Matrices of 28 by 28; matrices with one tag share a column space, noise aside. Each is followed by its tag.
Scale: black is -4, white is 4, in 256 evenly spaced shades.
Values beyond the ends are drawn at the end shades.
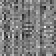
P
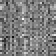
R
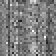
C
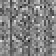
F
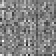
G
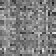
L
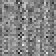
R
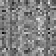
L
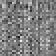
R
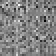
F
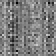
R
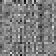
C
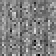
G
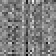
C
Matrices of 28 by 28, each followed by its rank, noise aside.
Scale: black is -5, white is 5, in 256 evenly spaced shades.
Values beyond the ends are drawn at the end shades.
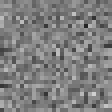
six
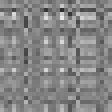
two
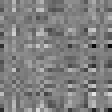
two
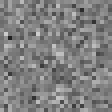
eight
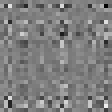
two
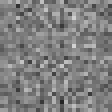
six
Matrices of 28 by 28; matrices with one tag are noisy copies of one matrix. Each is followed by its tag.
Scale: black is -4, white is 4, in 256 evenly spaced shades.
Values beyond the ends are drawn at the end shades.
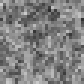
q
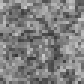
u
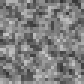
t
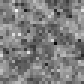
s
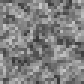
s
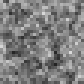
u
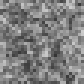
u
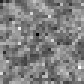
s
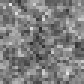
s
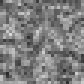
t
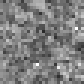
s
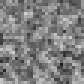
t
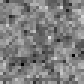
s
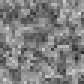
q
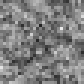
s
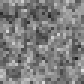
q
